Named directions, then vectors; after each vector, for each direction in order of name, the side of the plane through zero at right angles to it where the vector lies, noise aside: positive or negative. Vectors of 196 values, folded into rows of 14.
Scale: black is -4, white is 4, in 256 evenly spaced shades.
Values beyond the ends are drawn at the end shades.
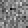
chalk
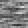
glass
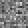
positive, negative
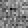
positive, positive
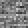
positive, negative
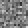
negative, positive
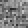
positive, positive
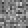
positive, negative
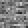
positive, negative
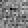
positive, positive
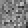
positive, negative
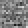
negative, positive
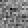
positive, positive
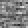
negative, positive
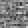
negative, positive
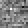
negative, negative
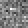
negative, negative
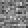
positive, negative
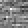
negative, negative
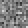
negative, positive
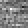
negative, negative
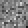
positive, negative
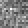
negative, negative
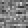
positive, negative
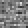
positive, negative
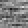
positive, positive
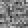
negative, positive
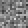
positive, negative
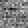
positive, positive
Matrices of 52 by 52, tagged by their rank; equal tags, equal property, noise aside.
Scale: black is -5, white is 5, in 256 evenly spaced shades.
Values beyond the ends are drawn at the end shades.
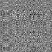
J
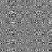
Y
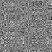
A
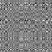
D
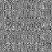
A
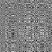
Y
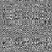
A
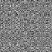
A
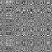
D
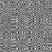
Y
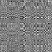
D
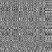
Y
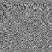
J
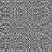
Y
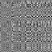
D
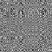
A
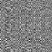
Y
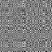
D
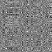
A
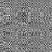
Y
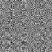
J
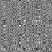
Y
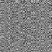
A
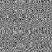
A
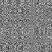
J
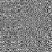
J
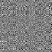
Y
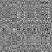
A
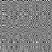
D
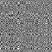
Y
